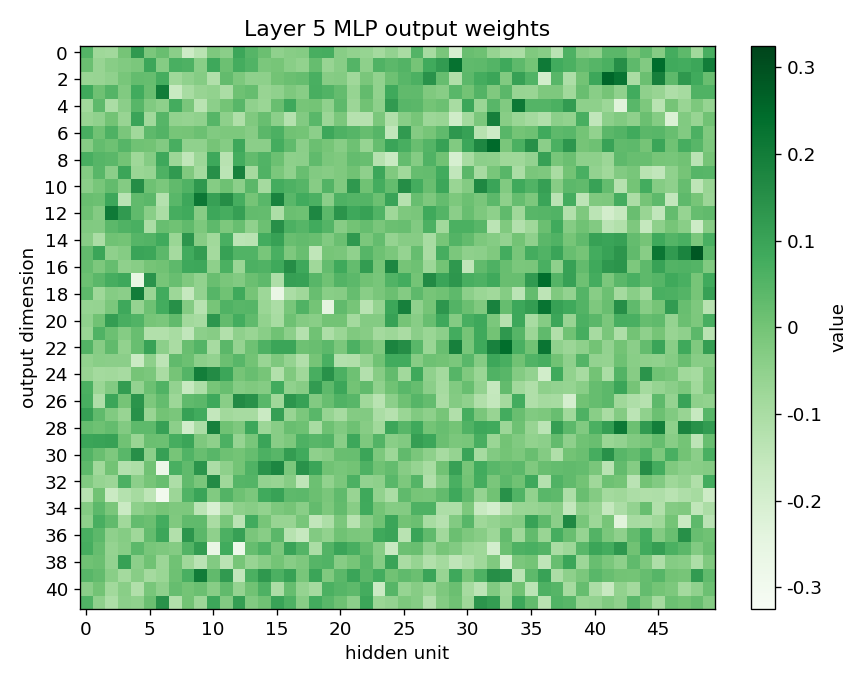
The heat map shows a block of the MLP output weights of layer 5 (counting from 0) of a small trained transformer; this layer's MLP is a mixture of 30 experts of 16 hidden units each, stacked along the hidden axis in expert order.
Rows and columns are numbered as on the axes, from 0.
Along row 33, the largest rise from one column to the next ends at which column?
7
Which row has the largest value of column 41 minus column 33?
2
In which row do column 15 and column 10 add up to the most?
11
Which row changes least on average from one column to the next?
23
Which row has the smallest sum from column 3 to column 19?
21
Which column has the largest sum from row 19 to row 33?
33
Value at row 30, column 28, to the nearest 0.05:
-0.1
